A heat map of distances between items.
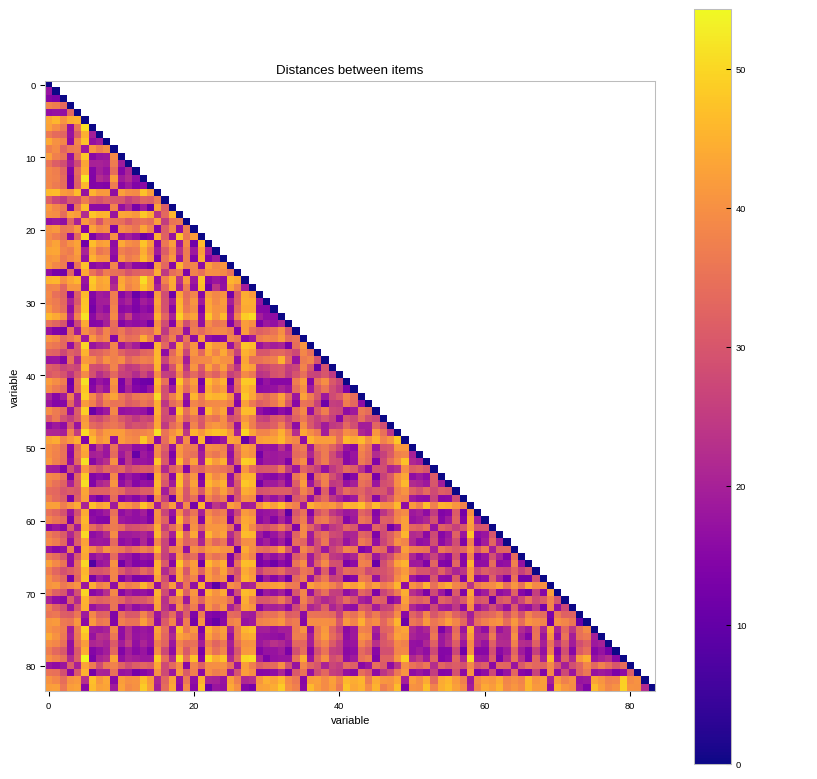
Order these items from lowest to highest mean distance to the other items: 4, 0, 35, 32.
32, 4, 35, 0
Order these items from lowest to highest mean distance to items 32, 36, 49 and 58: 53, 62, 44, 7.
7, 62, 53, 44
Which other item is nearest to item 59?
33
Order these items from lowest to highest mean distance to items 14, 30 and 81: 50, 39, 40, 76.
50, 76, 40, 39
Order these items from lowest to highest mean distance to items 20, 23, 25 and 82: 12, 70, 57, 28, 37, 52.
28, 57, 12, 70, 52, 37
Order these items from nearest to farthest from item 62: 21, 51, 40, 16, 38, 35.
21, 51, 40, 16, 38, 35
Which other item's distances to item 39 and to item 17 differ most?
37
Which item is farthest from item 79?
5
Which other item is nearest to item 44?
38
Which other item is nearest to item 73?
74
